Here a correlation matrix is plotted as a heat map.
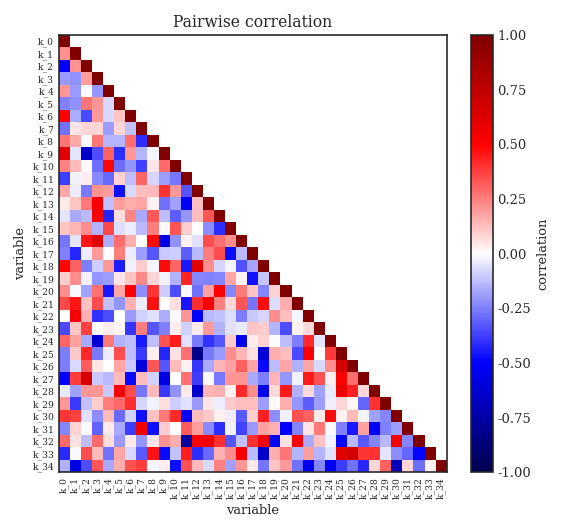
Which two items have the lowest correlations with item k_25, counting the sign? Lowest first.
k_12, k_18
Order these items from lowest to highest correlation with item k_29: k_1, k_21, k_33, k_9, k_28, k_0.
k_1, k_21, k_33, k_9, k_0, k_28
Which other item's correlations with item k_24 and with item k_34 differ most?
k_30
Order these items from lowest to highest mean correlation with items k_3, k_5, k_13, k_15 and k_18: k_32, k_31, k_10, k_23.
k_31, k_10, k_23, k_32
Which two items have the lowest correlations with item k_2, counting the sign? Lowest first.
k_9, k_0
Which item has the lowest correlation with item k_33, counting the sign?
k_18
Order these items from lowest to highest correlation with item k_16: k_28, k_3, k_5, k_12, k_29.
k_12, k_29, k_5, k_28, k_3
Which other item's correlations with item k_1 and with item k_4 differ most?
k_22
